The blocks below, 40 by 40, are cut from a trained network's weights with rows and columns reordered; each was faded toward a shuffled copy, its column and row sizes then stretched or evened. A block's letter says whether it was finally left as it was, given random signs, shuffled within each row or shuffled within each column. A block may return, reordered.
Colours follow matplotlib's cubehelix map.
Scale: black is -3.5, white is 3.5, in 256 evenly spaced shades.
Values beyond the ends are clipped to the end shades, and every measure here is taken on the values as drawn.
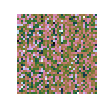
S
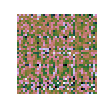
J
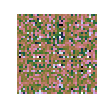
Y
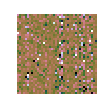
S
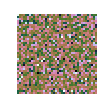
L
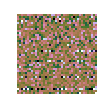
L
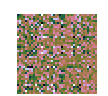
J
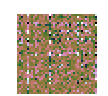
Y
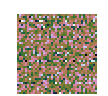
L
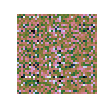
J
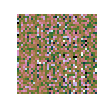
S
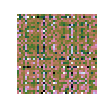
J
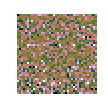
L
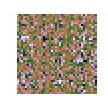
Y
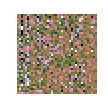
S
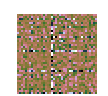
Y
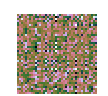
J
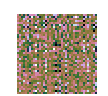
J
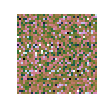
L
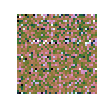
L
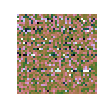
L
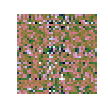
J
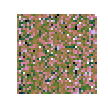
S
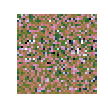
L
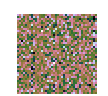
S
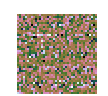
L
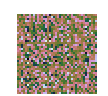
Y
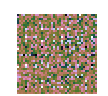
Y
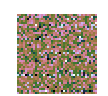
L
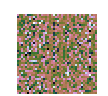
S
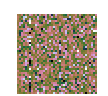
S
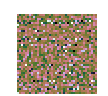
L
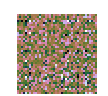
Y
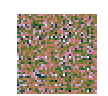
Y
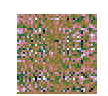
J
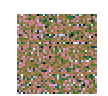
L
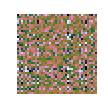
J
